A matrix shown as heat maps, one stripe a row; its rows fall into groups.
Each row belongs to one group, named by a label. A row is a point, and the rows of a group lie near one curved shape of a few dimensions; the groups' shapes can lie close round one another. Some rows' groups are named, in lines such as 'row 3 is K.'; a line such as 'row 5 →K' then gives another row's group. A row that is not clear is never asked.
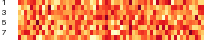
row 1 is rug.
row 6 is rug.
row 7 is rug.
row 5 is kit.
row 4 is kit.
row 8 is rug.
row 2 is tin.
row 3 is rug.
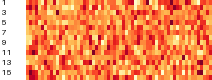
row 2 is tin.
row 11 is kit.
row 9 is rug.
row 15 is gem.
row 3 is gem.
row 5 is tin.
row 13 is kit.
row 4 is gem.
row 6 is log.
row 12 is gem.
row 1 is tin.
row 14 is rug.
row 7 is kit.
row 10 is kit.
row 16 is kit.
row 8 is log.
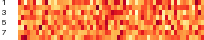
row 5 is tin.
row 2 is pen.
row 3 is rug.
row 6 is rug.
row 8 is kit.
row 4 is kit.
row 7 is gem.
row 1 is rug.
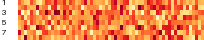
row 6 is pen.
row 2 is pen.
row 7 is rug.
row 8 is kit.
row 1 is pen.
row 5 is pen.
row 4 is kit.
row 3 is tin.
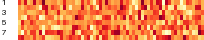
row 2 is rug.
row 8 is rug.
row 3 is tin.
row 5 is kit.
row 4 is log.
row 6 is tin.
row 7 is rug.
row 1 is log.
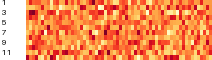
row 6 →rug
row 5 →rug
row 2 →tin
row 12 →tin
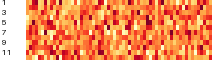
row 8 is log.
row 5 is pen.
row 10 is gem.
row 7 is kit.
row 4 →tin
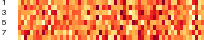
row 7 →kit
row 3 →pen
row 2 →pen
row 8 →kit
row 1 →tin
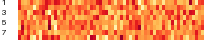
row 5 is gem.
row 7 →rug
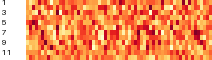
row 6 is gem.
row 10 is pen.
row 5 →kit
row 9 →kit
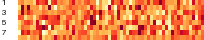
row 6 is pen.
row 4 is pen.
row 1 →pen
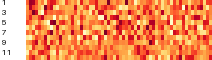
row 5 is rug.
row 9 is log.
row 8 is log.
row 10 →rug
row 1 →kit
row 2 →rug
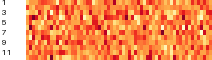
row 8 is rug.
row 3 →tin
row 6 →gem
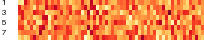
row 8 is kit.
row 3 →rug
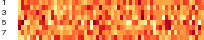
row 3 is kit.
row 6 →tin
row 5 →rug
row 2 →kit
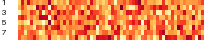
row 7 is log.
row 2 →pen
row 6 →pen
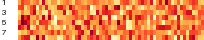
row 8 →rug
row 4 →gem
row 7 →log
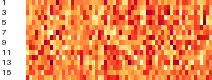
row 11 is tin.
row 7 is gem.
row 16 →tin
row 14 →kit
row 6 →kit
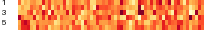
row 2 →tin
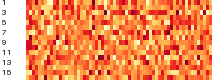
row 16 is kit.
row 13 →pen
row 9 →rug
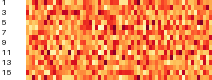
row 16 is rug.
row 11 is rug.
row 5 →kit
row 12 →tin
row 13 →pen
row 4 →rug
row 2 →log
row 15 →rug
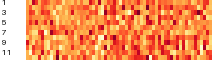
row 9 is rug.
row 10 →pen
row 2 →tin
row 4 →tin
